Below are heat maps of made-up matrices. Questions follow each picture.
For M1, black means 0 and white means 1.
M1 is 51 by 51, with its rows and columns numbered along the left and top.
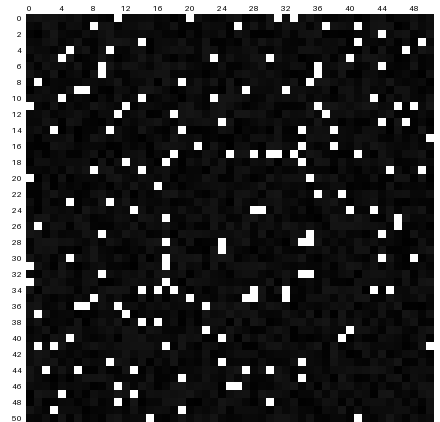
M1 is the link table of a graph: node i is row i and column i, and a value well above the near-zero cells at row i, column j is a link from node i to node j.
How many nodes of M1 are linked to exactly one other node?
4
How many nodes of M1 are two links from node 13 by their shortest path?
9
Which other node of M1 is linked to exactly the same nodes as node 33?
node 31
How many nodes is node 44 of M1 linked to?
5
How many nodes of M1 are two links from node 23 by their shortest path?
5
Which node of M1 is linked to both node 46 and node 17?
node 25
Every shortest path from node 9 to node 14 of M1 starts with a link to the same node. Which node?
node 32
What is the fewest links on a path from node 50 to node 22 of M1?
7
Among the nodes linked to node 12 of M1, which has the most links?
node 11
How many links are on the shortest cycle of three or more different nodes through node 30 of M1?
6
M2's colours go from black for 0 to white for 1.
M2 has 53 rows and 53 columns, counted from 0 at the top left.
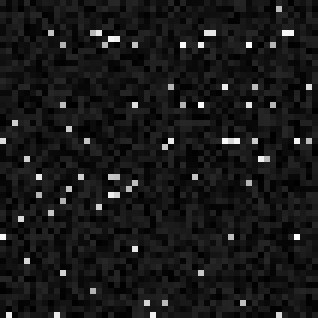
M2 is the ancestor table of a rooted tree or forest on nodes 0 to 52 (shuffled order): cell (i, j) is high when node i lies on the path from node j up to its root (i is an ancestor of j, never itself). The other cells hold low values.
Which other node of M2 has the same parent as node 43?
44
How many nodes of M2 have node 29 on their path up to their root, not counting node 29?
5
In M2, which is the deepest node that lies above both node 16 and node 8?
5
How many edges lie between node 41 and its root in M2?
3
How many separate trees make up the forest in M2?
11
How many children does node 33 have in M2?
1
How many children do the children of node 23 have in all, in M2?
7
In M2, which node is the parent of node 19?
6
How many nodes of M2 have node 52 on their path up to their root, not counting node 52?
4
